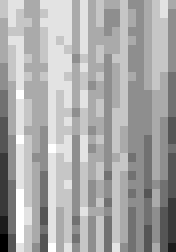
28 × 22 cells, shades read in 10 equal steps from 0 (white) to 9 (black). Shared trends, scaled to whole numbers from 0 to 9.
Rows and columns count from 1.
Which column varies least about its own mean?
18
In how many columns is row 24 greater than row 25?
1
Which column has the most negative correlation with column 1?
15
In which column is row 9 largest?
22
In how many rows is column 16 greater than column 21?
2
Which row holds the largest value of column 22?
28
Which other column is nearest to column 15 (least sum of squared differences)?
4
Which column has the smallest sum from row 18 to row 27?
3
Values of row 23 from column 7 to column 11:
1 2 2 4 2
